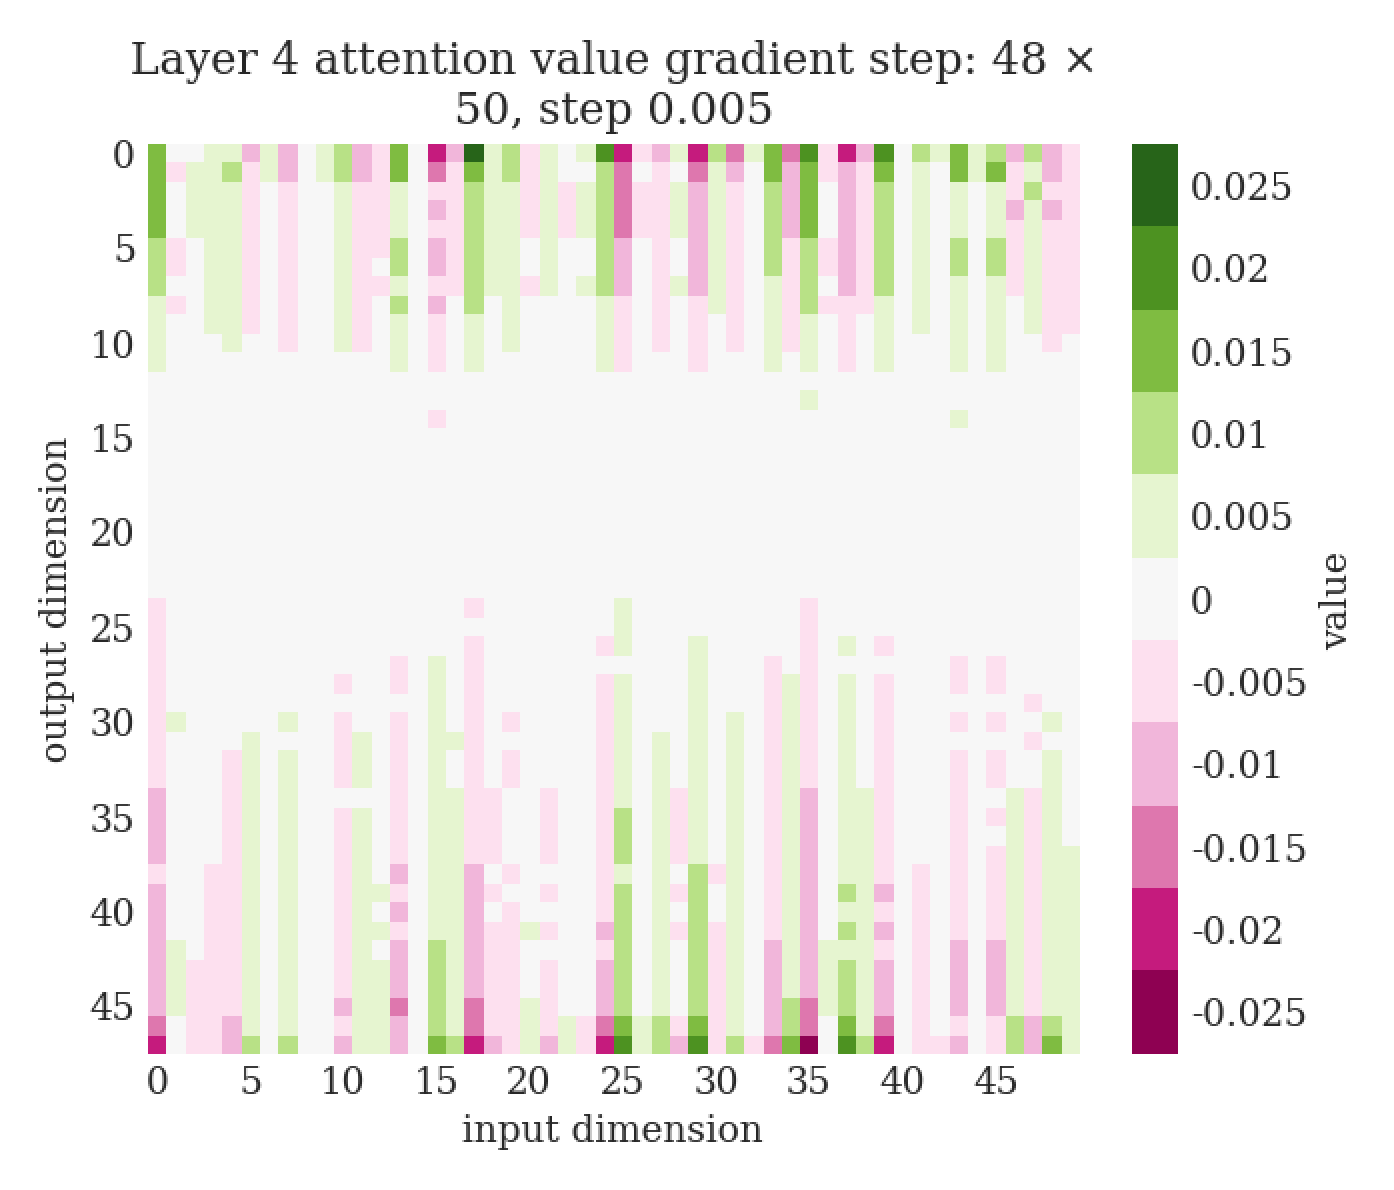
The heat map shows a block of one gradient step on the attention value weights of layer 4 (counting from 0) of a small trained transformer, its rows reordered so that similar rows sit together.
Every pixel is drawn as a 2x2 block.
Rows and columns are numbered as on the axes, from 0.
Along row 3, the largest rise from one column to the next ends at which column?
35
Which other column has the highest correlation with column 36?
1
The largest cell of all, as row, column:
0, 17
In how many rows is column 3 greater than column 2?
6
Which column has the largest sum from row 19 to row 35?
25
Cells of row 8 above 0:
16
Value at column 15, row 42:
0.01
